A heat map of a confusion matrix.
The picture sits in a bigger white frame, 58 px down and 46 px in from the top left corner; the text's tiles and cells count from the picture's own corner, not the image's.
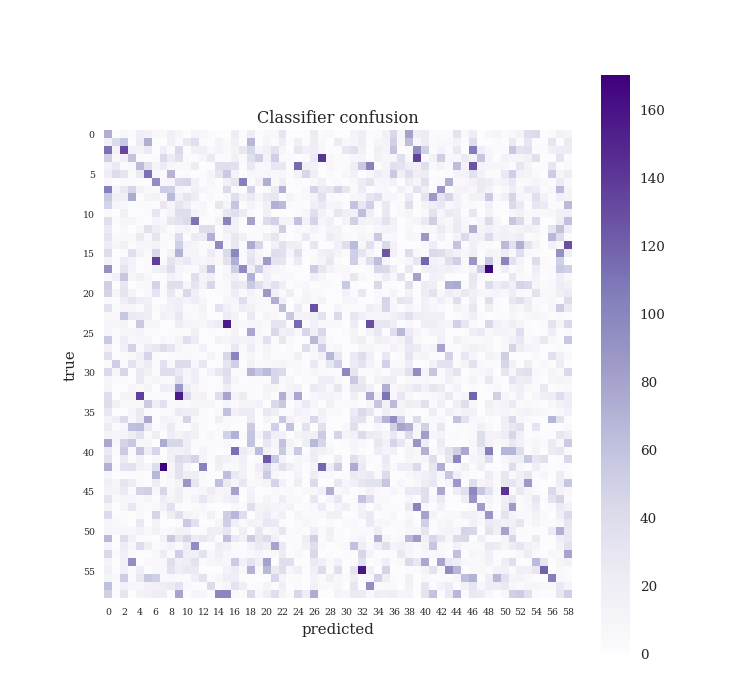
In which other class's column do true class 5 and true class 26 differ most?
8
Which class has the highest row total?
16
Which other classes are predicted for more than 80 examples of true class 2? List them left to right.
0, 39, 46
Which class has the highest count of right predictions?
2
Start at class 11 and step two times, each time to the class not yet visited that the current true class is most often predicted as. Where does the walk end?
35
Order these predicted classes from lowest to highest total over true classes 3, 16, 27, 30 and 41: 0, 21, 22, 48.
22, 48, 0, 21
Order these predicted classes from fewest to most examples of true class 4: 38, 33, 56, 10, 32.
10, 38, 56, 32, 33
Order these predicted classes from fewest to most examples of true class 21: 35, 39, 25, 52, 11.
39, 25, 11, 52, 35
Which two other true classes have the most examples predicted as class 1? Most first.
29, 5
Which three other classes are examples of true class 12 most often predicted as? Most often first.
46, 57, 22
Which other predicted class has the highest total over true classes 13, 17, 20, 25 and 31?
48
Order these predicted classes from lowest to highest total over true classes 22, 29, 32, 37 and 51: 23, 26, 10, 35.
23, 10, 35, 26
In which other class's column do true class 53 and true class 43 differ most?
58
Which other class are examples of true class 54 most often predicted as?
3
